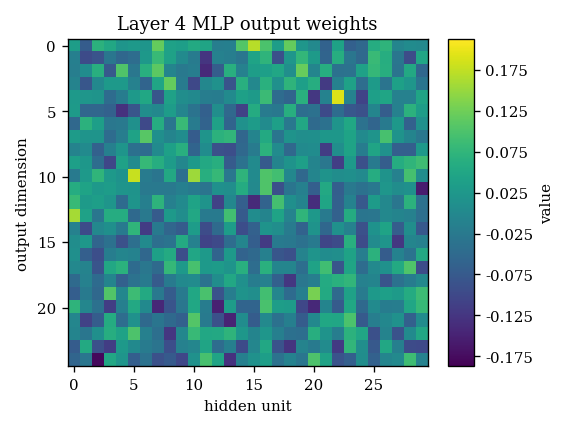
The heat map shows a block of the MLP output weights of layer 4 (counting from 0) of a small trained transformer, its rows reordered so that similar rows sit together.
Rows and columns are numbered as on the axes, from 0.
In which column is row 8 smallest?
21
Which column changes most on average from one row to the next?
22
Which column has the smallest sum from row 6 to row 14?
24
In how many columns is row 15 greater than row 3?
10
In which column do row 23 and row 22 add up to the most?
23
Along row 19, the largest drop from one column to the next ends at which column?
12
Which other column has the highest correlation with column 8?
25
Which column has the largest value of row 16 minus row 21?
13
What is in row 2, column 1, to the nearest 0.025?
0
